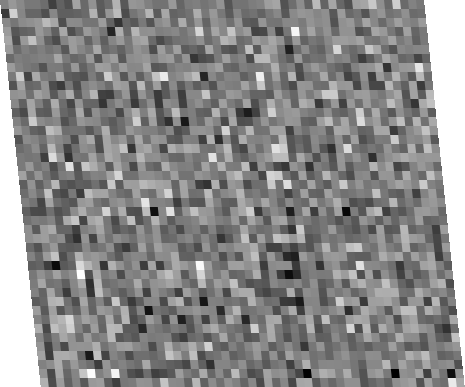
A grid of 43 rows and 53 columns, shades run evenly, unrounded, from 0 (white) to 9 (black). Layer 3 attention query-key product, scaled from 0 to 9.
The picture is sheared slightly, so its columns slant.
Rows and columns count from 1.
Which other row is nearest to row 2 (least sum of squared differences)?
10
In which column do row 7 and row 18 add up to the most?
45
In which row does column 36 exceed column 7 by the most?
31
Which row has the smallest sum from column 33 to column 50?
14
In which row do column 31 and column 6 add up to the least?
42
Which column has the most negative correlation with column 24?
48
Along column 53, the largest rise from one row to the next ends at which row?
13
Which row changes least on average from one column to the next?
8
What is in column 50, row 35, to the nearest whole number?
3
